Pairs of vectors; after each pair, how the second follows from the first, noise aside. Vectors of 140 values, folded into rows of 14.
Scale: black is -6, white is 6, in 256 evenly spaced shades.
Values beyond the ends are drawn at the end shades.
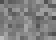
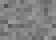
wrapped around, shrunk.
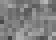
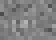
wrapped around, negated, partly zeroed.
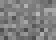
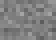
wrapped around, negated, shrunk.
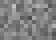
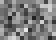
wrapped around, negated, scaled up.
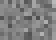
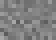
reversed, shrunk.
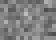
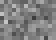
shuffled.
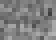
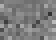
partly zeroed.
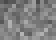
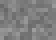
wrapped around, negated, shrunk.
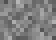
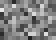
wrapped around, negated, scaled up.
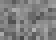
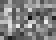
wrapped around, negated, scaled up.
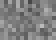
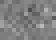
partly zeroed.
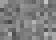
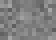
reversed, shrunk.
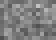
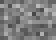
copied.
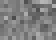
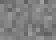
wrapped around, negated, shrunk.
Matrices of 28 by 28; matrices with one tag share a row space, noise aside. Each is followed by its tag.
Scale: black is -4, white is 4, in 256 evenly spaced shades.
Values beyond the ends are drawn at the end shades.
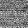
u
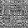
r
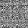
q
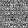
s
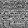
r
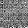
q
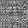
u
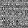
q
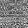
u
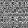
q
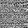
u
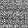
q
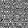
q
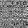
u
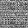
s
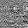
u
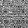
r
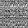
s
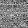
u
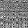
q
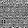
q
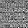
s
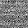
s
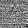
u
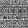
q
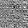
u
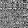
u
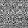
q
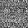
s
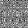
q
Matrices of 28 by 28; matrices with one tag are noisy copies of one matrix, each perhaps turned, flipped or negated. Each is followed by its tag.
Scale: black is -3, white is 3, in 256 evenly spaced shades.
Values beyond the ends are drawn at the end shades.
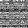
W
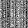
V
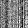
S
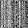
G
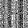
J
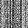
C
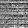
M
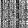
W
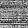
S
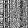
S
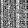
W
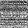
G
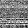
S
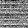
M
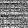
M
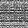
C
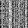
W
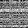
W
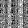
J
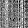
S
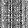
C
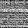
W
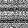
J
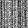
V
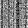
W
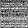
G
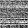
S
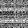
J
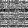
W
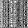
G
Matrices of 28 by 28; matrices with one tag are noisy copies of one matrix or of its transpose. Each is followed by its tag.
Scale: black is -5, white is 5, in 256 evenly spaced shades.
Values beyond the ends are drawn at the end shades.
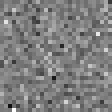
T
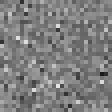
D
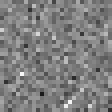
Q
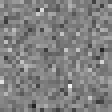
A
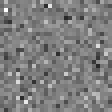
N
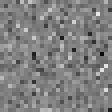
Q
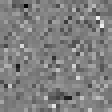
N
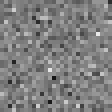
T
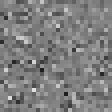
D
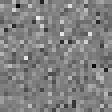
D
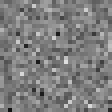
Q
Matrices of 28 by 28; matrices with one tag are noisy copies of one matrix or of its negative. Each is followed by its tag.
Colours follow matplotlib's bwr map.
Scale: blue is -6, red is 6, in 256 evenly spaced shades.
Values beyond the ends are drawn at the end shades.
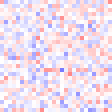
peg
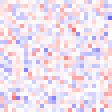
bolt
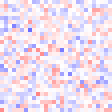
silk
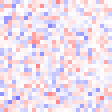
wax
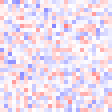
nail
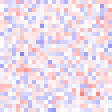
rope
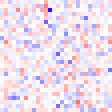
peg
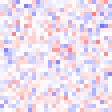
nail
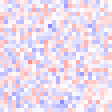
peg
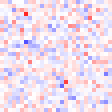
peg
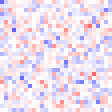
peg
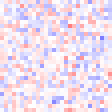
bolt
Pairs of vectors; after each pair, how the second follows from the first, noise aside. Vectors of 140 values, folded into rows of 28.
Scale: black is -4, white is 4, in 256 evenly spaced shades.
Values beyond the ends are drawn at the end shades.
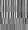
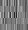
negated, partly zeroed.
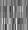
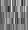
reversed.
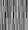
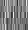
negated.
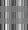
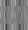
negated, shrunk.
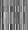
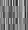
reversed.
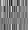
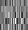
wrapped around, negated.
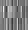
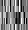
reversed, negated, scaled up.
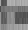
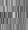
wrapped around, negated, partly zeroed.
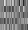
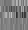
wrapped around, negated, partly zeroed.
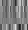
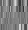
negated, partly zeroed.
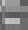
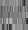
wrapped around, negated, partly zeroed.
